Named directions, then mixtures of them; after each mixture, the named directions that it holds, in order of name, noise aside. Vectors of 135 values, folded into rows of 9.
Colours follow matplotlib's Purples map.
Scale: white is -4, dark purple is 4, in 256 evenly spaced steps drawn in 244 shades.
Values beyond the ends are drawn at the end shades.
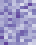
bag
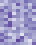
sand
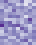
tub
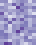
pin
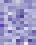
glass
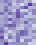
bag.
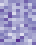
sand.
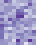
bag, glass.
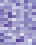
sand.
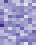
glass, tub.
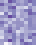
bag, pin.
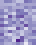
glass, sand.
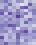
bag, tub.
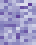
bag, tub.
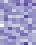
glass, tub.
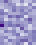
glass, tub.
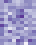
glass.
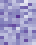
bag, tub.
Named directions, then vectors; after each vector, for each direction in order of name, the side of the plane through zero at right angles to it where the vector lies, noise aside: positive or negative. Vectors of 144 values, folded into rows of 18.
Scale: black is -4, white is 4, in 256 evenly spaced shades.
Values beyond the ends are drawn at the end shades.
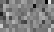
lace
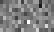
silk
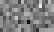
positive, negative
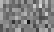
negative, negative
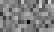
positive, negative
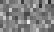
negative, positive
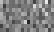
negative, negative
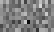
negative, negative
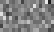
negative, positive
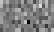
negative, negative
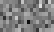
positive, negative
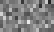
negative, positive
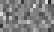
negative, positive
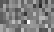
positive, positive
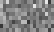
negative, negative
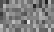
positive, positive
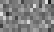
negative, positive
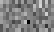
negative, negative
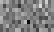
negative, negative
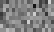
positive, positive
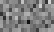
positive, negative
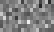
negative, positive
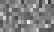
negative, positive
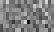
negative, negative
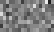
negative, positive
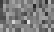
positive, positive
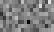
positive, negative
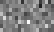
negative, positive
